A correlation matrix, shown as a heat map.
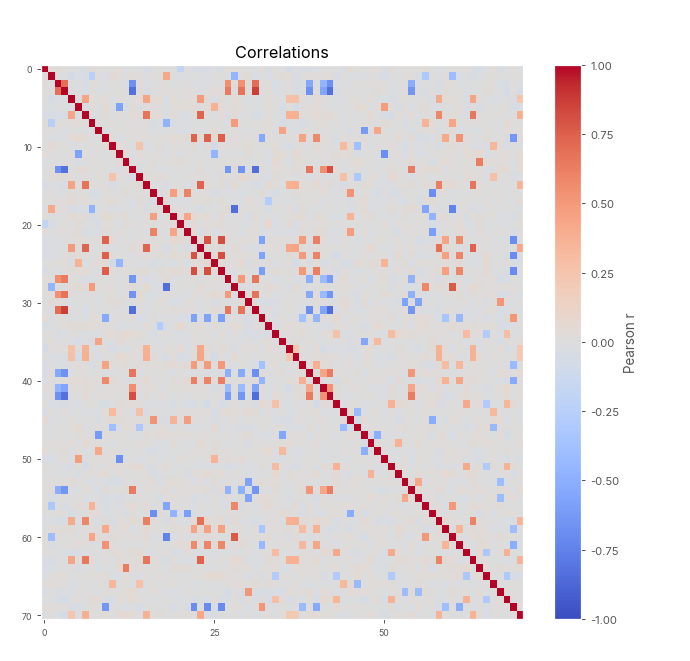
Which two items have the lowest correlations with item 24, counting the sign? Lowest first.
69, 32
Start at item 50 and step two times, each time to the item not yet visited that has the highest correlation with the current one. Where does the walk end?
25
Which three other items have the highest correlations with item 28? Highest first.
60, 56, 7
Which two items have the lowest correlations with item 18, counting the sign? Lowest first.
28, 60
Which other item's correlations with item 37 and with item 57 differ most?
16
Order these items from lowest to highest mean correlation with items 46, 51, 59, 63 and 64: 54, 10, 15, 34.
10, 54, 34, 15
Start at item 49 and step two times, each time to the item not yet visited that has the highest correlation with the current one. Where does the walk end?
35
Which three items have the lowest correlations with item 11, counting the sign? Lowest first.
50, 5, 25
